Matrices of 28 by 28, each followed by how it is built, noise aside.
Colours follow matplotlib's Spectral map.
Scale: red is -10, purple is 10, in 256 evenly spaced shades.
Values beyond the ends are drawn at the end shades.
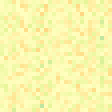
repeating rows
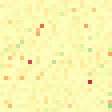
sparse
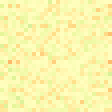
repeating rows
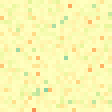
sparse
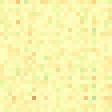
low rank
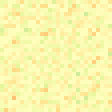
repeating rows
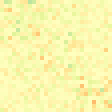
block diagonal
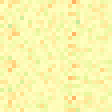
repeating rows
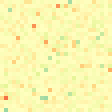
sparse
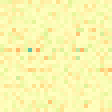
uneven rows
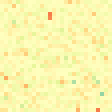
sparse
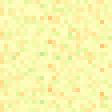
repeating rows
